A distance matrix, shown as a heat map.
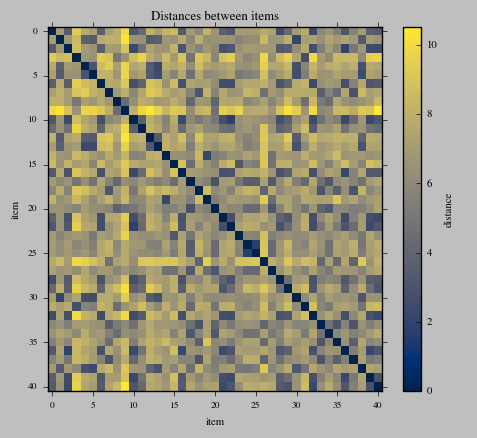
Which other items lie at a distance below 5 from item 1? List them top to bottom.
4, 5, 12, 13, 30, 38
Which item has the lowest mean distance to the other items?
10
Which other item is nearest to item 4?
13
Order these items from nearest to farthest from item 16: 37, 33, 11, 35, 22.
22, 11, 37, 33, 35
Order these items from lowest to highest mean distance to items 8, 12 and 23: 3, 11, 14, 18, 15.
15, 3, 14, 11, 18
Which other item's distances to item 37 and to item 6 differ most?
7
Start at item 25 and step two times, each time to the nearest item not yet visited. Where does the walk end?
17
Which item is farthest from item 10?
3
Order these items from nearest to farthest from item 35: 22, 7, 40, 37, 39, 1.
37, 7, 22, 39, 40, 1
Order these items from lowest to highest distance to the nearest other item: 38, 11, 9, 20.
38, 20, 11, 9
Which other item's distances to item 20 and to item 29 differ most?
9
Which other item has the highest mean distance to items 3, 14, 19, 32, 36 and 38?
26
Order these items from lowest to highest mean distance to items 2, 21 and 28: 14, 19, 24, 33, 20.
33, 20, 14, 19, 24
